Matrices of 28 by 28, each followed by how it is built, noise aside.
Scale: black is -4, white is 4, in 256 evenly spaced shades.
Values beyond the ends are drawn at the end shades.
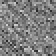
Toeplitz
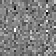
uneven columns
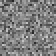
repeating columns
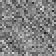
Toeplitz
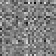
low rank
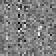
uneven columns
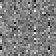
uneven columns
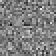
blocks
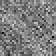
Toeplitz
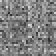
blocks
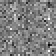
uneven columns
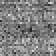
blocks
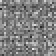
blocks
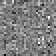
uneven columns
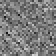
Toeplitz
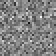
repeating columns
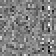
uneven columns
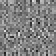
low rank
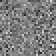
uneven columns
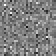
uneven columns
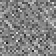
Toeplitz
